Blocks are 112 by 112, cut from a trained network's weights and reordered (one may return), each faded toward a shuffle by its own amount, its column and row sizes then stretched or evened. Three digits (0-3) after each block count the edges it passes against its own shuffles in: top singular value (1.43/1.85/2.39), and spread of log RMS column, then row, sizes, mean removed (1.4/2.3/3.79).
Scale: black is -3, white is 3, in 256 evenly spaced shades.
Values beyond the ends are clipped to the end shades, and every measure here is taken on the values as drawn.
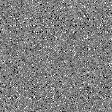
1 1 1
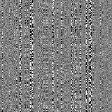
3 3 0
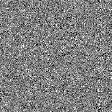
1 1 1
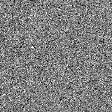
0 0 1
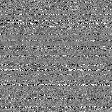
1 0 3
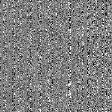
0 3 0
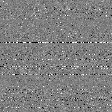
2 0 2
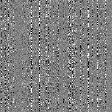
2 3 1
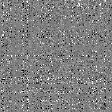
0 2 2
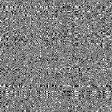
3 2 2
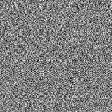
3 0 1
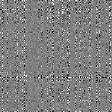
2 3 2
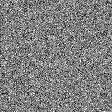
1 0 0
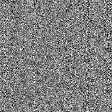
1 2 0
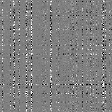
2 3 2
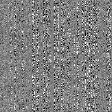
0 3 1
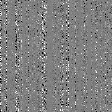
1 3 0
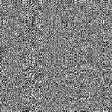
3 2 1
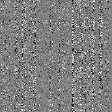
0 3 1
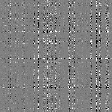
1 3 2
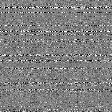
2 0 3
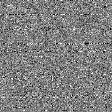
1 0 2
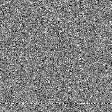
0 1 1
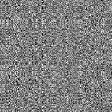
3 2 0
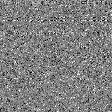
2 0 1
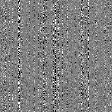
1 3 0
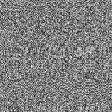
3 0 0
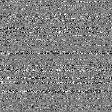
0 0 3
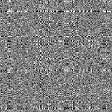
3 2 2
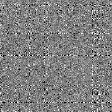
2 2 2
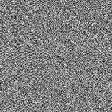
3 0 0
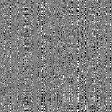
3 3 1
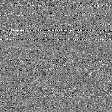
1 0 2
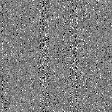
1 2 0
